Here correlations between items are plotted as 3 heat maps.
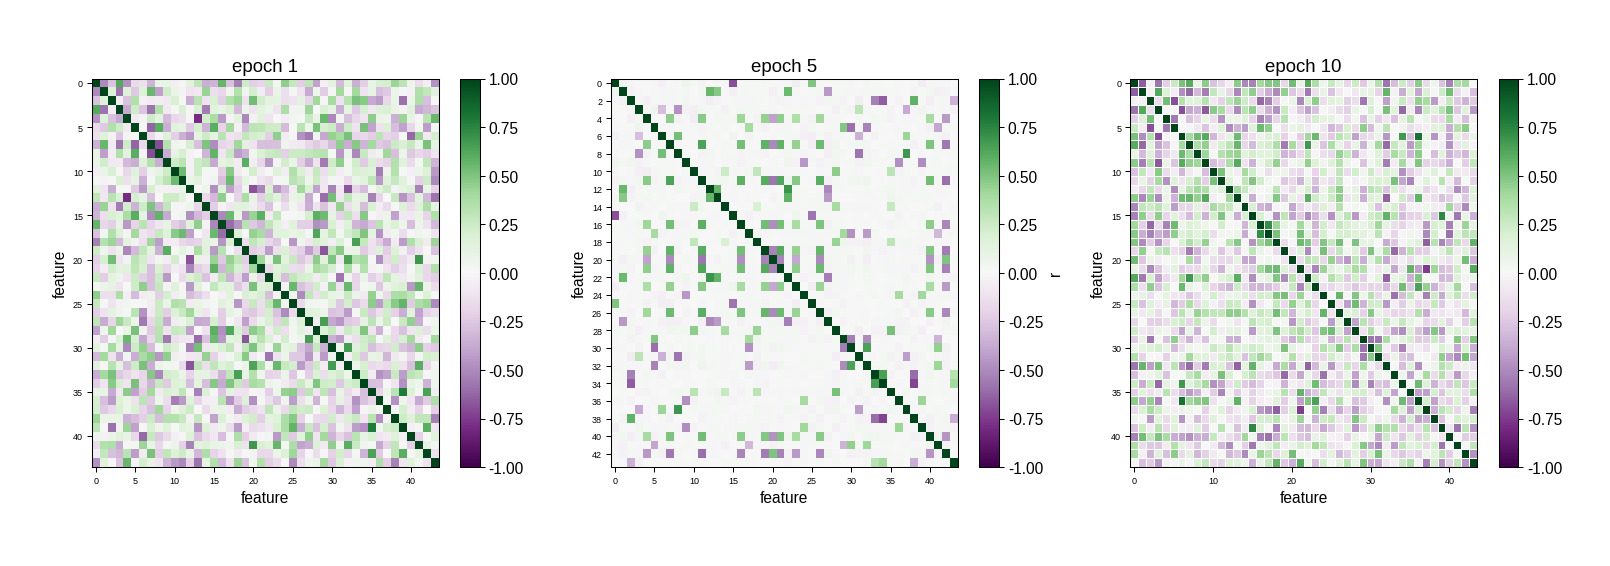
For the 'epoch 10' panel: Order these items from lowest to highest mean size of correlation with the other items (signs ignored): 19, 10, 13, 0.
10, 19, 13, 0
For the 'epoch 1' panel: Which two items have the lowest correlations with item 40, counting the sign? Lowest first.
6, 23
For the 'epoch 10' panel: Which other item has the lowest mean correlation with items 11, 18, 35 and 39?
23
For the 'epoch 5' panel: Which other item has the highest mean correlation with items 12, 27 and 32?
30
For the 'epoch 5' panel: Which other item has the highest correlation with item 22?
12
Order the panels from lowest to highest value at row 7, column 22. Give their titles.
epoch 1, epoch 5, epoch 10
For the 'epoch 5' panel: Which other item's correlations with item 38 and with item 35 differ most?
34
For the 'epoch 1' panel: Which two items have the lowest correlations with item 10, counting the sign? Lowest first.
36, 43
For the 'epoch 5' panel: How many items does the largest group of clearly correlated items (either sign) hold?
11
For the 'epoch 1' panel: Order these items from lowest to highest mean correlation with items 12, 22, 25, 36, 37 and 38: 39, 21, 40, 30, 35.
21, 30, 40, 35, 39
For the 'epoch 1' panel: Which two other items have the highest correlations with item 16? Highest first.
0, 13
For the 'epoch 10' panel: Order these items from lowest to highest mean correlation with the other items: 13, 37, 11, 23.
37, 23, 11, 13
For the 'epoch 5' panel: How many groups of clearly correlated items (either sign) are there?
8
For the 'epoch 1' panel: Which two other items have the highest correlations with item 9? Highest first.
19, 31
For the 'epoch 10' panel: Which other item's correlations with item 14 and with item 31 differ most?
42
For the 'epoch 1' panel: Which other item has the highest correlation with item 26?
12
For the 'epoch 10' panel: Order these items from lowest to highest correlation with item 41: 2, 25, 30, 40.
30, 2, 25, 40
